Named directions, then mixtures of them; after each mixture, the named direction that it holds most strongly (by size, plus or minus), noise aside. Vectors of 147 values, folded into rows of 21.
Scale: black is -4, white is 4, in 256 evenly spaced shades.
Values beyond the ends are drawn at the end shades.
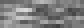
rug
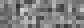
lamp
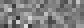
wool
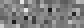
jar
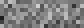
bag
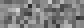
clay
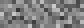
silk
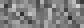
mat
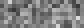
clay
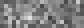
wool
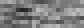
rug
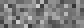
wool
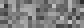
lamp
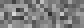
silk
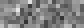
clay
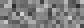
mat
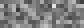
mat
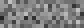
bag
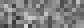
wool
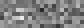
silk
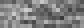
rug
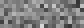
silk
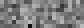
lamp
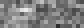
rug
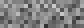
bag
